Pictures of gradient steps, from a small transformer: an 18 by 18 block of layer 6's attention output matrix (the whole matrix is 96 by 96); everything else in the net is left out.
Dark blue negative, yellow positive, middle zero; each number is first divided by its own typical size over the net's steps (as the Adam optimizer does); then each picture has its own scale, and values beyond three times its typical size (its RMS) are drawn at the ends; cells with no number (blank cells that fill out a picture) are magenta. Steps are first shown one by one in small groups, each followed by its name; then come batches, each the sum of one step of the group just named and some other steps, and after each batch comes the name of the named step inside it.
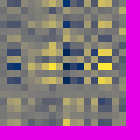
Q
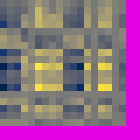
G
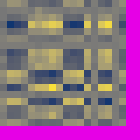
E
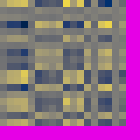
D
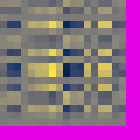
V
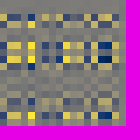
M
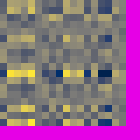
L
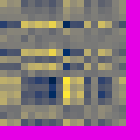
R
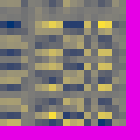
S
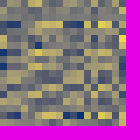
S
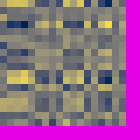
D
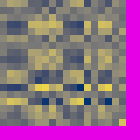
E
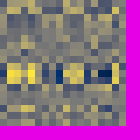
L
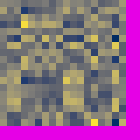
R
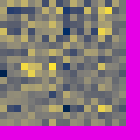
V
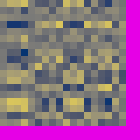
D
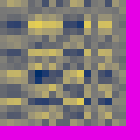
E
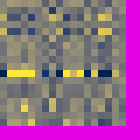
L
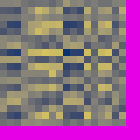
V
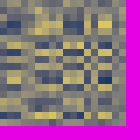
S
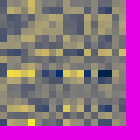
L
